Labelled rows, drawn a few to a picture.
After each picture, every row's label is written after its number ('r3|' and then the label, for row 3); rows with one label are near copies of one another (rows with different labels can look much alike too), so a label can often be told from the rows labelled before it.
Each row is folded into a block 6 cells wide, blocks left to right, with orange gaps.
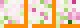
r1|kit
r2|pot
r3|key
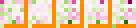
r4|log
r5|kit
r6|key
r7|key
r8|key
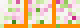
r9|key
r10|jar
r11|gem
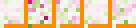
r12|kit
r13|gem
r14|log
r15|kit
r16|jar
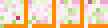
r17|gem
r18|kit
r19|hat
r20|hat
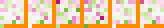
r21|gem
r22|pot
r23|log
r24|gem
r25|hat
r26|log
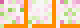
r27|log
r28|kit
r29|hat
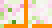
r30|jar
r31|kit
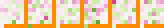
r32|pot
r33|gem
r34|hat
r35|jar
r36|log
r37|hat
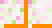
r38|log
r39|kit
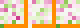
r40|gem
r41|hat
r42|gem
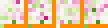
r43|key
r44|gem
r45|hat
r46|jar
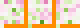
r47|hat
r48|key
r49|jar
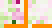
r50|key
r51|kit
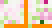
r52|kit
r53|key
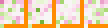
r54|log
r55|jar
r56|kit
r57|hat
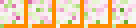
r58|gem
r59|log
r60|pot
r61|jar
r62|jar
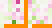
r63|key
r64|kit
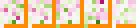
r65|pot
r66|pot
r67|jar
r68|key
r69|hat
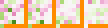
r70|jar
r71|jar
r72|kit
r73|hat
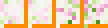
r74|kit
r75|kit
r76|pot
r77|jar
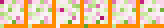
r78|log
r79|log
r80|pot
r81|gem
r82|log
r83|log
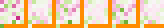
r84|gem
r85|kit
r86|jar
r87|kit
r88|jar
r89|kit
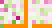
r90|gem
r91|hat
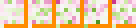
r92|hat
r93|hat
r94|log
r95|jar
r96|log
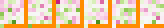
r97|jar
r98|gem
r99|log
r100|key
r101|hat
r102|pot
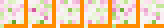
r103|jar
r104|pot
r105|hat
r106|hat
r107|jar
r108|pot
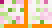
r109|log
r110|key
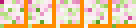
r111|log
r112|jar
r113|hat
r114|pot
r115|gem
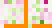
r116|hat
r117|key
